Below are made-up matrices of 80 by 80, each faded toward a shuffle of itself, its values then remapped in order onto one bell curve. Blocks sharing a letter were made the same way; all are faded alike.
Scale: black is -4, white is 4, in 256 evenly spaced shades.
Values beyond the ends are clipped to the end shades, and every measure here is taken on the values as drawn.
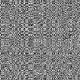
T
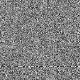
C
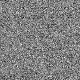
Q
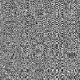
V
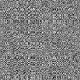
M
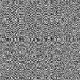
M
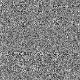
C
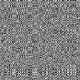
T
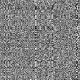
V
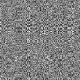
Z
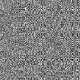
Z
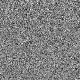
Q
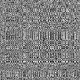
T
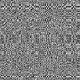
T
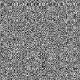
V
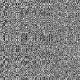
V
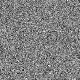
Q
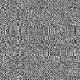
Z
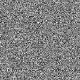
C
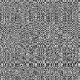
T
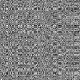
T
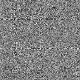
C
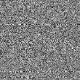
C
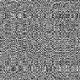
M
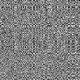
M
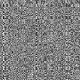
V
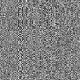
V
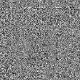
C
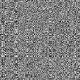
Z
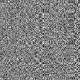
V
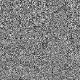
C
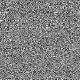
C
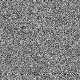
Q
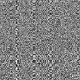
Z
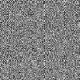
Z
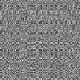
T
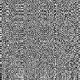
V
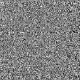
C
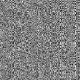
Z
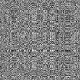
M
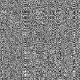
V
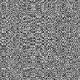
M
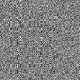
Z
